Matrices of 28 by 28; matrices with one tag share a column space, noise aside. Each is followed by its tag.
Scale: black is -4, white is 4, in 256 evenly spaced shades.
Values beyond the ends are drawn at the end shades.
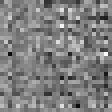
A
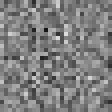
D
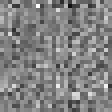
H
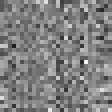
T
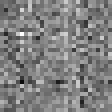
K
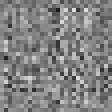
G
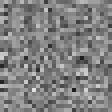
G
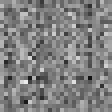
D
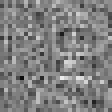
D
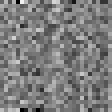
T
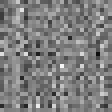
A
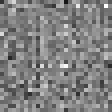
H
